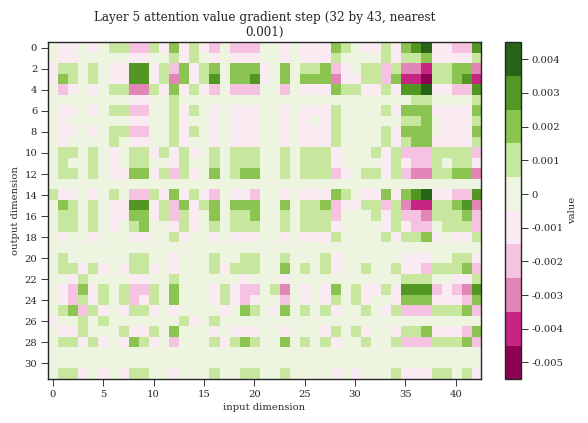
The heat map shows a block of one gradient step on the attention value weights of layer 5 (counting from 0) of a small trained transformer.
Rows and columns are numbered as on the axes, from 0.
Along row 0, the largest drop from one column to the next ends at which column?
38
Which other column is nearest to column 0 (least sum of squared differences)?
21
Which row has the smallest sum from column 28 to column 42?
3
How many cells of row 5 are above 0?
4
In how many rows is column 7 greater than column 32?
8
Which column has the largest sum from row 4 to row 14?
37
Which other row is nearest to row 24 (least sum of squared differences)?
27
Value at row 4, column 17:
0
